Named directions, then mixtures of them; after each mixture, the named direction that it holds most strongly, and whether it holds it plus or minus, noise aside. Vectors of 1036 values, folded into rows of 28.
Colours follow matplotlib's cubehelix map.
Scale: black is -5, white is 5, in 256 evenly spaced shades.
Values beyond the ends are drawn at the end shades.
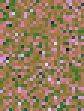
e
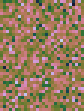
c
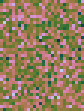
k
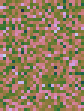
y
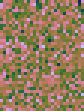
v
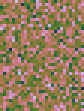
y, minus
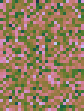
v, plus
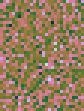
e, plus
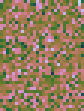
v, minus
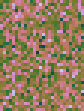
v, minus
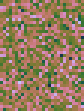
k, plus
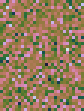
e, minus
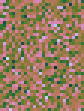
y, plus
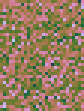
k, plus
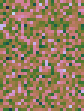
v, minus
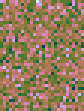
c, minus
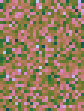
v, minus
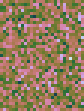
k, minus
